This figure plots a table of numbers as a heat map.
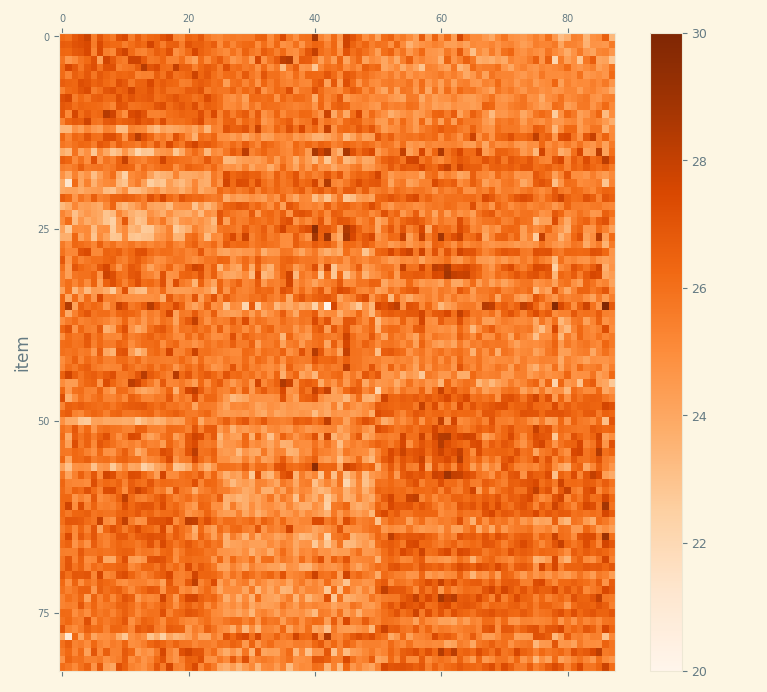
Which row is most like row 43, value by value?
39
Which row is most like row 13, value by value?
59
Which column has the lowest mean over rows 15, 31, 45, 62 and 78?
1
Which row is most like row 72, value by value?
62
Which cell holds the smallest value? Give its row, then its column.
35, 42
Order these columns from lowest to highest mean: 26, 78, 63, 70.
26, 78, 70, 63
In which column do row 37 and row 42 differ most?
21
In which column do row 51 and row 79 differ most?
75
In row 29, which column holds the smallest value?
78
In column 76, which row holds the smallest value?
38
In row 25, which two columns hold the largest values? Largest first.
40, 45
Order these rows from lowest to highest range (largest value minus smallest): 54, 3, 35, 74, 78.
74, 54, 3, 78, 35
